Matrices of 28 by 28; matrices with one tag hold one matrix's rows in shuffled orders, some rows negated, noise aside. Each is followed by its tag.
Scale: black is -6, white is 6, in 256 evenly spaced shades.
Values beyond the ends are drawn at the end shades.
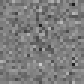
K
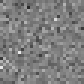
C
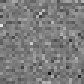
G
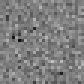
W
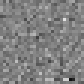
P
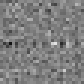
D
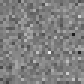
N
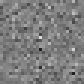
K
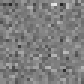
D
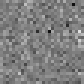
N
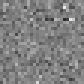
P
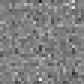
K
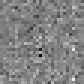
K
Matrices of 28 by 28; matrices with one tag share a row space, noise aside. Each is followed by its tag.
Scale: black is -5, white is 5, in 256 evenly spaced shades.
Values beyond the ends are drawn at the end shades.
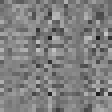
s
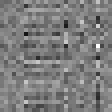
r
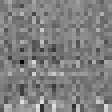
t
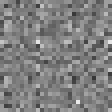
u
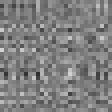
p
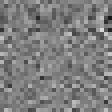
u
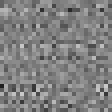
p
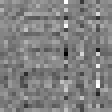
r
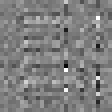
r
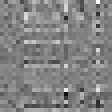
r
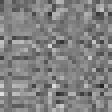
s
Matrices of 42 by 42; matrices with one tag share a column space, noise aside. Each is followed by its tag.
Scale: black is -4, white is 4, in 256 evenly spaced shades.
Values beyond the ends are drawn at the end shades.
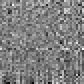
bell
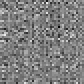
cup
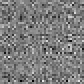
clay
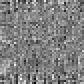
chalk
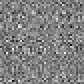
clay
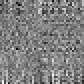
bell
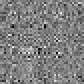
clay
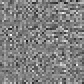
cup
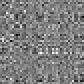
clay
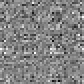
clay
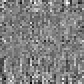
chalk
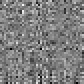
bell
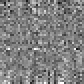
bell
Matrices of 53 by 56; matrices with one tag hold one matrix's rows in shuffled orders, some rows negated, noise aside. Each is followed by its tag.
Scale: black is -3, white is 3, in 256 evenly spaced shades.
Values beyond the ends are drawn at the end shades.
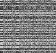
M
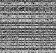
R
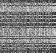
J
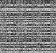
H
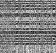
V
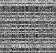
R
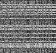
J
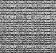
H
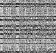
M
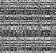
H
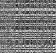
V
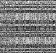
V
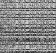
V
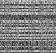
R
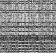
R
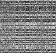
V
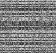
R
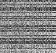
J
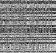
J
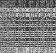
V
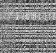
V
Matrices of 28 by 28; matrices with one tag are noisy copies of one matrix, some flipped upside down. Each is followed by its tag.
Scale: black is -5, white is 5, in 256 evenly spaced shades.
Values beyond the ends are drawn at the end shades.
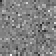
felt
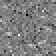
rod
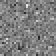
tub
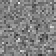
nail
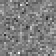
nail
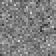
felt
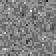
rod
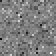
felt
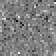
nail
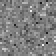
rod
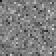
felt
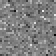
rod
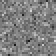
rod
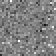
felt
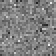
felt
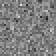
nail
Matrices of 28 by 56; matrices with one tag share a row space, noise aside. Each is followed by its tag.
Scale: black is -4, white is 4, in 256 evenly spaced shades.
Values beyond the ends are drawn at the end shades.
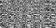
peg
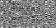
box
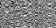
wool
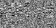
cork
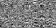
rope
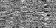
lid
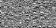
rope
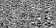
box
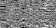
lid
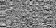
lid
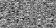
cork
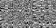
rope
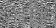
cork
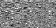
wool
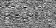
wool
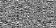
cork
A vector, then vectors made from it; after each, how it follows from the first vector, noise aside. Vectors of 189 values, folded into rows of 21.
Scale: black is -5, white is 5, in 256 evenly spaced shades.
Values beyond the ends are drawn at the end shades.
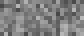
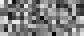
wrapped around, negated, scaled up.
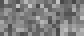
copied.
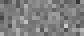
reversed, negated, partly zeroed.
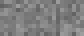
shrunk.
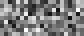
wrapped around, negated, scaled up.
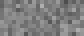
shrunk.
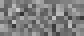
wrapped around.
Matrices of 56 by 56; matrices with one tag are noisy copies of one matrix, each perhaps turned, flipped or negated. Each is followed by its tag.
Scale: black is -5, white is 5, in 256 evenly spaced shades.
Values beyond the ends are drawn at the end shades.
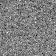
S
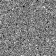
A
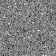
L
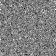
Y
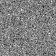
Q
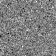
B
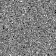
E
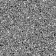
E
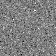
E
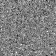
Y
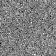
E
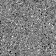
A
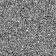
B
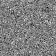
L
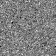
Y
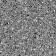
S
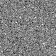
Y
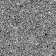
Q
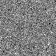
A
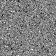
A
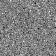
E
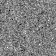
L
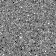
S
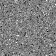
Y
